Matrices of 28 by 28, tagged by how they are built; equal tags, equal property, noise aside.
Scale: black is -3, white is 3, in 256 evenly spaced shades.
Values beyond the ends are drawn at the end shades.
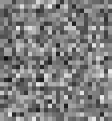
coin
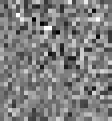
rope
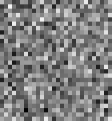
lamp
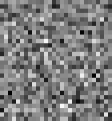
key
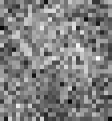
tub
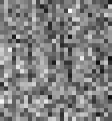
coin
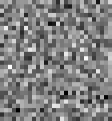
lamp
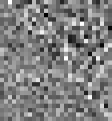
rope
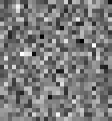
lamp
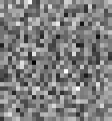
key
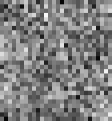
tub
